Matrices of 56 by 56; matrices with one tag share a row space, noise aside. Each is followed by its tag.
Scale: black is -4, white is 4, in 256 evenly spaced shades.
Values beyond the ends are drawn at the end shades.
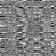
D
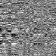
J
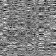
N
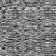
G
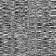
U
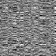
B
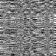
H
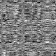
G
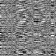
D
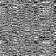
B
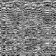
G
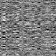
G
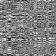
J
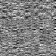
B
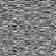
B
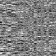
J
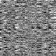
U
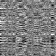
D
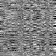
H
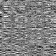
U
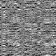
G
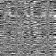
H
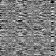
D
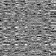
U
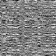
G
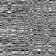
J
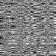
H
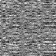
G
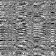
D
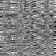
H
